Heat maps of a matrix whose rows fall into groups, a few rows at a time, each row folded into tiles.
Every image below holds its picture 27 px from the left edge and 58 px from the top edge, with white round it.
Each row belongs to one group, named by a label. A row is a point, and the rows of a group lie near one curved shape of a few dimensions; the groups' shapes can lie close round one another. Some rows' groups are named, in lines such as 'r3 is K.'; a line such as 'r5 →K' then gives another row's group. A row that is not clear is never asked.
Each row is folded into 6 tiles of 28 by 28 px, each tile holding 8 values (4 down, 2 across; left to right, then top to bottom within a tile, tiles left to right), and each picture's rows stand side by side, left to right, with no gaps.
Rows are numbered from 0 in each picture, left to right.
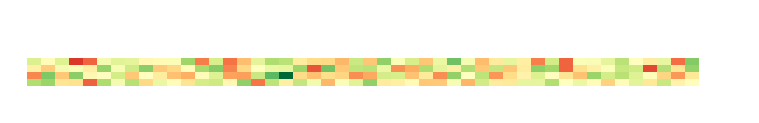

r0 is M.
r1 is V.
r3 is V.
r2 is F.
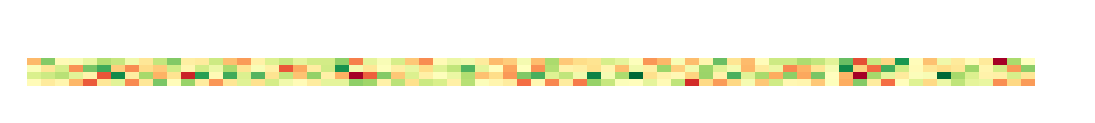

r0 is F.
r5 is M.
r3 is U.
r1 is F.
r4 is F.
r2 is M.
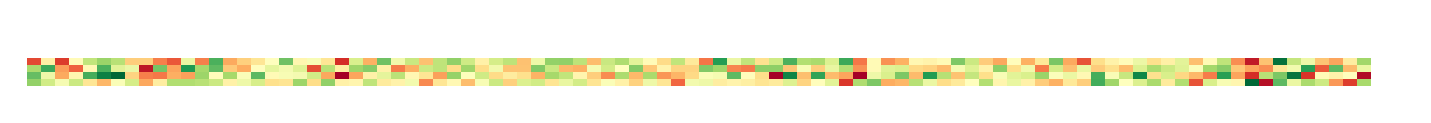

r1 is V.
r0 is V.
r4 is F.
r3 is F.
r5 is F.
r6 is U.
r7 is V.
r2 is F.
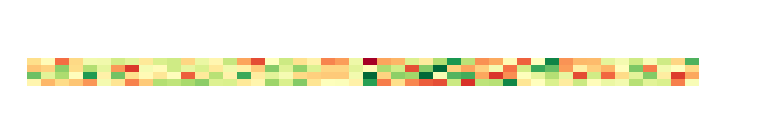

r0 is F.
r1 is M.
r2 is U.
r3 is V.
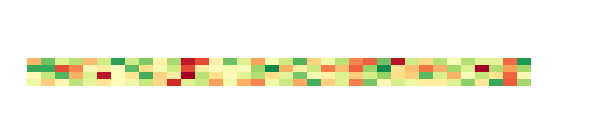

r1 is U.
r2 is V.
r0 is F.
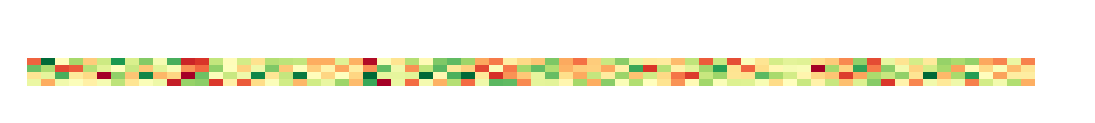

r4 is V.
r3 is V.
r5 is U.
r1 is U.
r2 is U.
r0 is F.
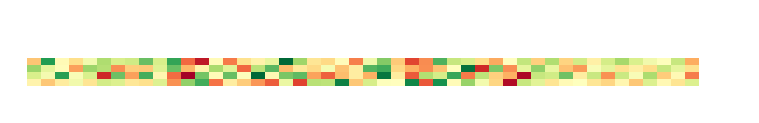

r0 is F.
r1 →U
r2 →V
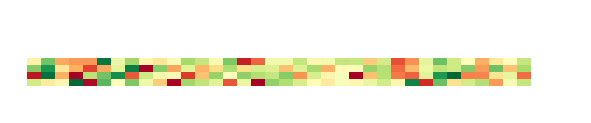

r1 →M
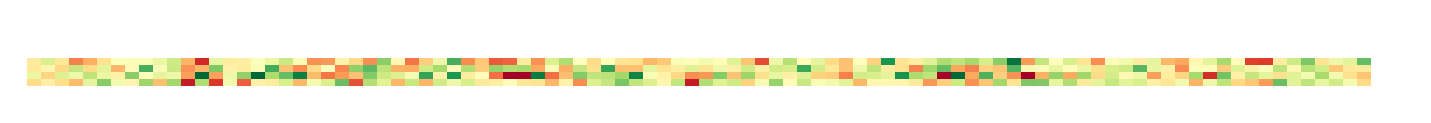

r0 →U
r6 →M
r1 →U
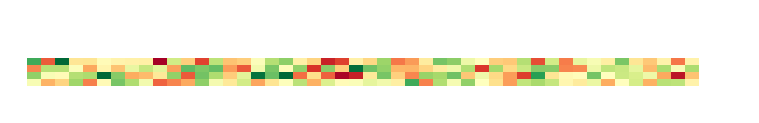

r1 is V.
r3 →V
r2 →V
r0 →M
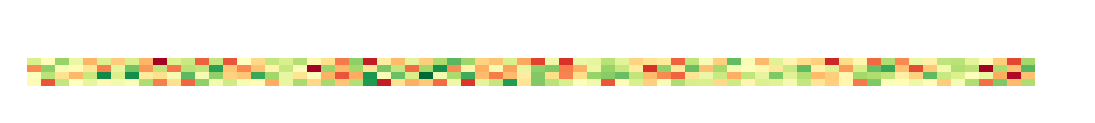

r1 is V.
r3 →V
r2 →U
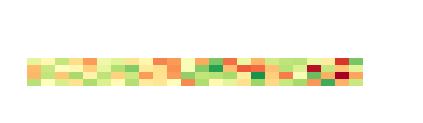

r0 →M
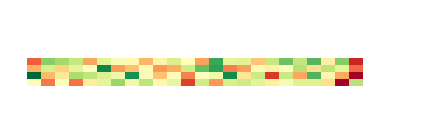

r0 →U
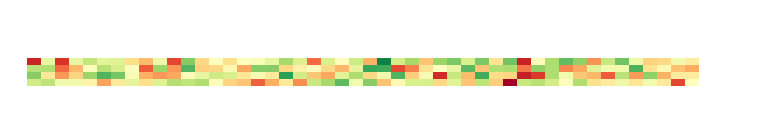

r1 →F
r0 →V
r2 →F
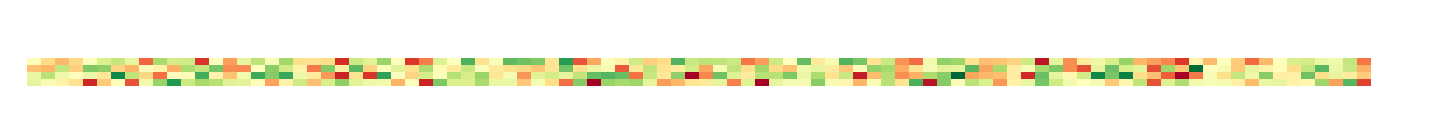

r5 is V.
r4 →M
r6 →V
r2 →M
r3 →M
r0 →F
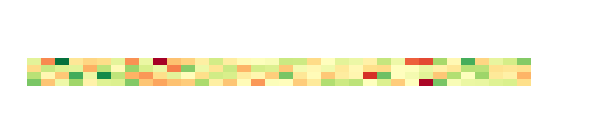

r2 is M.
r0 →M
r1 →F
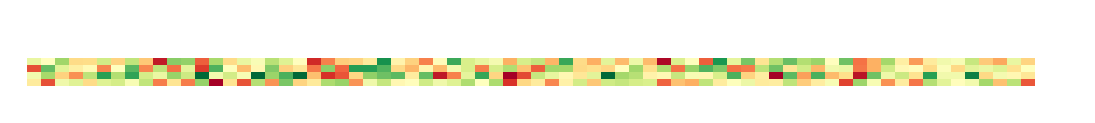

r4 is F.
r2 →V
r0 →M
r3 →M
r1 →U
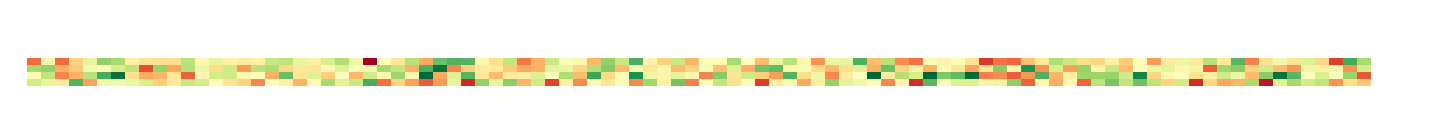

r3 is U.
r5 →U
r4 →F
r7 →M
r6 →U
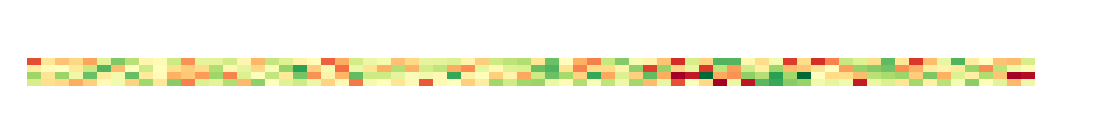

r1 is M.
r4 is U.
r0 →U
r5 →V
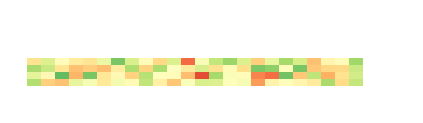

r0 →F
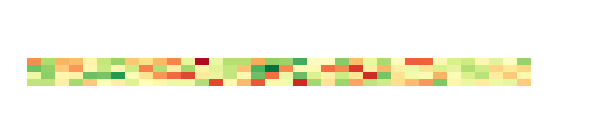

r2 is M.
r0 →V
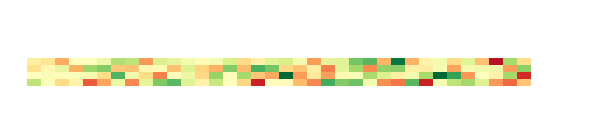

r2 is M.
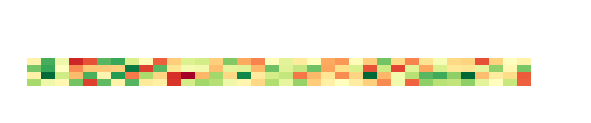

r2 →U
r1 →M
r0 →V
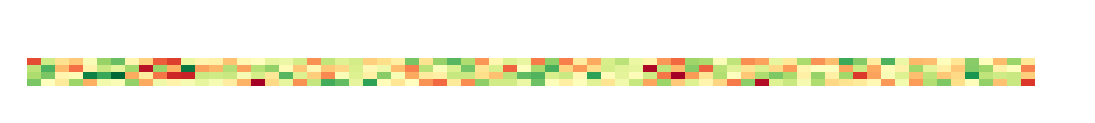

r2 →F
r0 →V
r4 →M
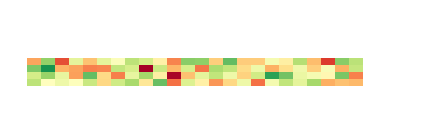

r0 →V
